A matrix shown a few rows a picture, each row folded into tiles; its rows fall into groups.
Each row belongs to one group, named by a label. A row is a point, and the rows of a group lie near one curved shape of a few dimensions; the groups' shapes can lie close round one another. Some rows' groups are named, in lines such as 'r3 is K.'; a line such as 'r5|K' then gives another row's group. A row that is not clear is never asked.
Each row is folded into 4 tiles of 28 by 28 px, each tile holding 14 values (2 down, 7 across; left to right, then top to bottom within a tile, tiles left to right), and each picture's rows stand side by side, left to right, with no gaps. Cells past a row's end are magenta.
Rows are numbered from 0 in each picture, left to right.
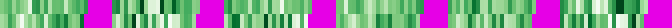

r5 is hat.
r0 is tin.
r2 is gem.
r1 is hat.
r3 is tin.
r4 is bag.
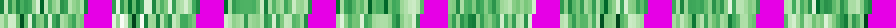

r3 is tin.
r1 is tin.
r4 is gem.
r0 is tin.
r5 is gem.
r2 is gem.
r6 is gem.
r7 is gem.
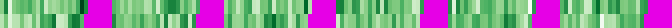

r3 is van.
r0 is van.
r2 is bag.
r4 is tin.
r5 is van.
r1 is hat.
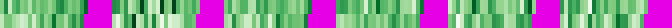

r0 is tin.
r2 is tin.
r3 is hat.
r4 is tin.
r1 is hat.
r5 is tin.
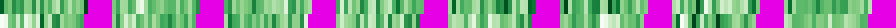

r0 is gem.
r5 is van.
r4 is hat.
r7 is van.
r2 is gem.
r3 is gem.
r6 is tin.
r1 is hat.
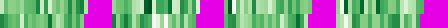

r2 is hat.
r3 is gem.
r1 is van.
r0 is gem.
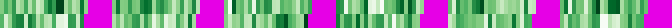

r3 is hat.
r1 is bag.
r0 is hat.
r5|van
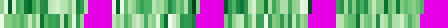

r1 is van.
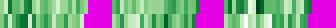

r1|tin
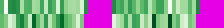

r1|gem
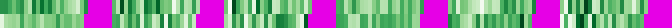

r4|hat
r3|hat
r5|tin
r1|gem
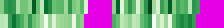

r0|van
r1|van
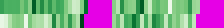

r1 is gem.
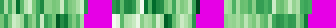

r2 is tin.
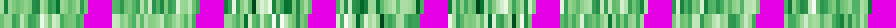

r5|gem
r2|hat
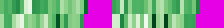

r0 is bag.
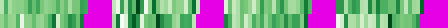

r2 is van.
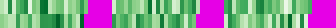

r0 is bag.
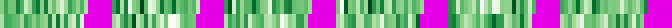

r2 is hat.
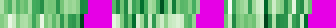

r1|hat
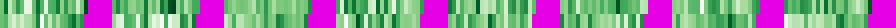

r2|tin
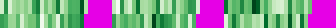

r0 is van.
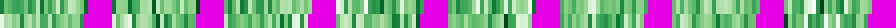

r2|gem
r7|van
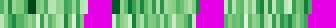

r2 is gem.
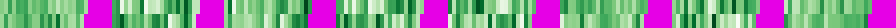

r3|hat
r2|van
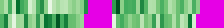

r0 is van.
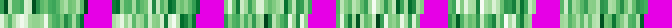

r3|hat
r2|hat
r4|hat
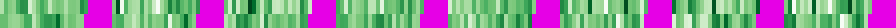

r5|hat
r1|hat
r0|bag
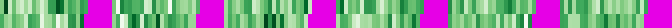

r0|hat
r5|tin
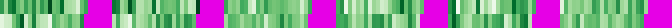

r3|hat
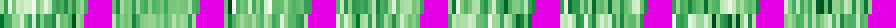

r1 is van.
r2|hat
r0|hat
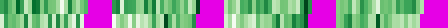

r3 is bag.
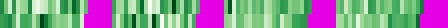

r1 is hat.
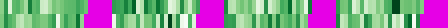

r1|gem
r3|hat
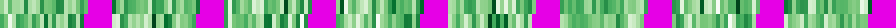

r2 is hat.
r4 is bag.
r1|gem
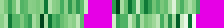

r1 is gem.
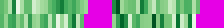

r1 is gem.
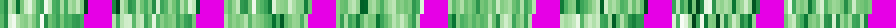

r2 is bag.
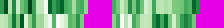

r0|hat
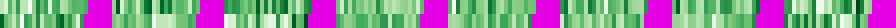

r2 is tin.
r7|hat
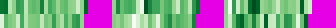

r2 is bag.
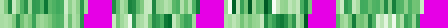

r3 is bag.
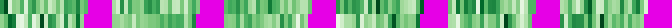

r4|gem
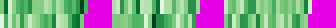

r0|van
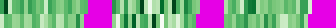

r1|hat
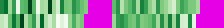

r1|gem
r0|hat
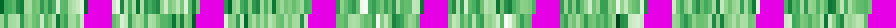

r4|hat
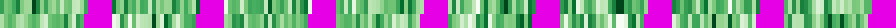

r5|hat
